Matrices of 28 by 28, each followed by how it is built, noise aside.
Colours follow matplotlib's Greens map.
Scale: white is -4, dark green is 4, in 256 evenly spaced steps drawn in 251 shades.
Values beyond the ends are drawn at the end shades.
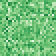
low rank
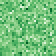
uneven columns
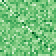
diagonal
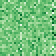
uneven columns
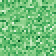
noise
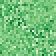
block diagonal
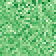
upper triangular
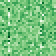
uneven columns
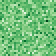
noise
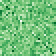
diagonal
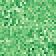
block diagonal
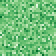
noise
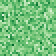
noise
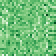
low rank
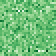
uneven rows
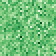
uneven columns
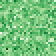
low rank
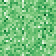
uneven columns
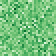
block diagonal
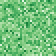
noise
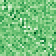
banded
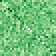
diagonal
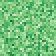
noise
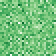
low rank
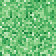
low rank
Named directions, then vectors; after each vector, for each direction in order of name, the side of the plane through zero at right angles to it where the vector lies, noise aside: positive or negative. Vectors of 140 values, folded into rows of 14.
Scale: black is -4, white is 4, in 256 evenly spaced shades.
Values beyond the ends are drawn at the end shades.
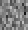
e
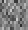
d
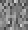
negative, negative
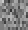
negative, negative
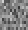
negative, negative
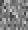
positive, positive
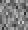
negative, positive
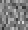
negative, positive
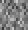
negative, positive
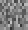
positive, positive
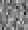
negative, positive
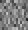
negative, positive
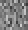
negative, negative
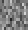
positive, negative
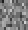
positive, negative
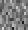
positive, negative
